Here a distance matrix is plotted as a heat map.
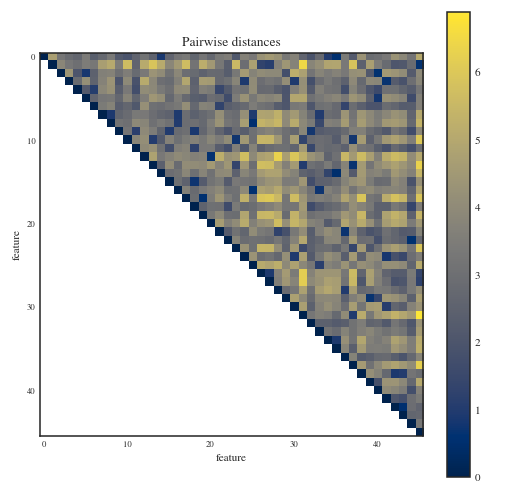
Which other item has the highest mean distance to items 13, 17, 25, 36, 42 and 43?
12
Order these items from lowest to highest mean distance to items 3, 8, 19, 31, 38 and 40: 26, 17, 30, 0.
0, 17, 30, 26
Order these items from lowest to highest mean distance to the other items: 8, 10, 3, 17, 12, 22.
22, 3, 10, 8, 17, 12
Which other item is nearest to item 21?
36
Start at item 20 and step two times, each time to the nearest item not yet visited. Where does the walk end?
34
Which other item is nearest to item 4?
6
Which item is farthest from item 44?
31
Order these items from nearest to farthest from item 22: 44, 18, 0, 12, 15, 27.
44, 18, 15, 27, 0, 12
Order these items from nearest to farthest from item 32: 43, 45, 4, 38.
4, 43, 38, 45
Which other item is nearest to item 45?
1
